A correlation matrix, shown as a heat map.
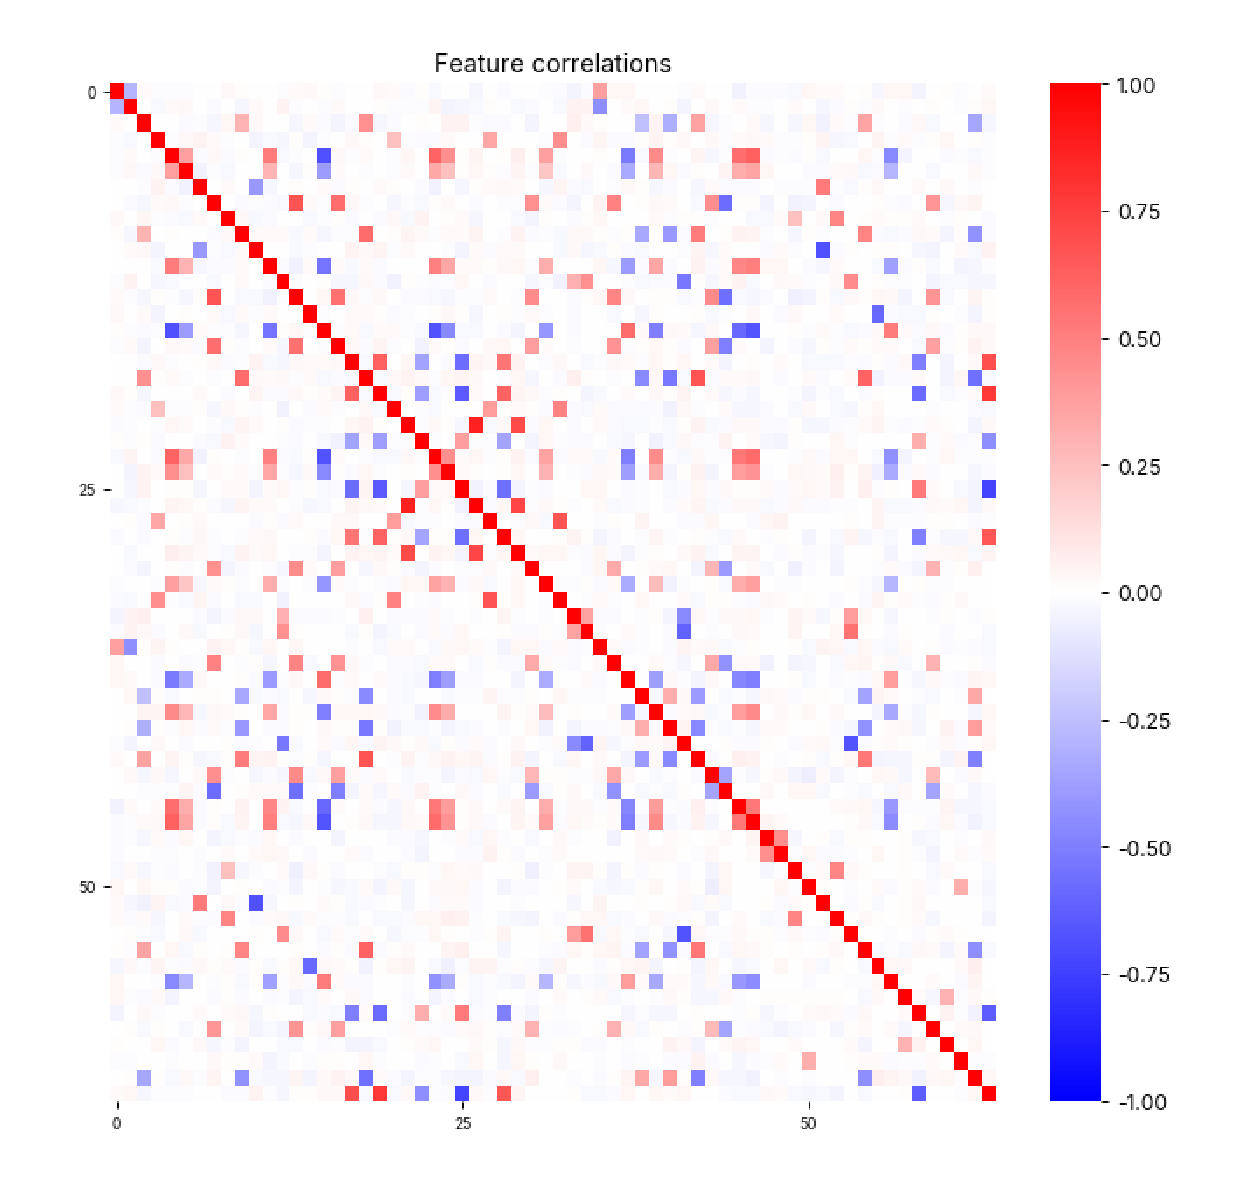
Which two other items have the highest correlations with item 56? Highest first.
15, 37
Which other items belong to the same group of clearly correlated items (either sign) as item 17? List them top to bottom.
19, 22, 25, 28, 58, 63
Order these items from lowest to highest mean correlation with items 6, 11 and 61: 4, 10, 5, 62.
10, 62, 5, 4
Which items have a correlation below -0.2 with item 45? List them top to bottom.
15, 37, 56
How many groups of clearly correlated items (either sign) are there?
14
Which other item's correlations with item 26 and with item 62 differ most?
21
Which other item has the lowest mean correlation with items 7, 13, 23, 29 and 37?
44
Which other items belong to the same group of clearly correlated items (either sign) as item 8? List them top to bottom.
49, 52
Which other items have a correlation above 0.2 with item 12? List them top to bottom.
33, 34, 53
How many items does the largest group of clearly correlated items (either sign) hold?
12
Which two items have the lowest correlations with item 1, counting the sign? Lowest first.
35, 0
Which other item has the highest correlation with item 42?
18
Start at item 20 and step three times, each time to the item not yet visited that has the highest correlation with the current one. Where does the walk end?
3
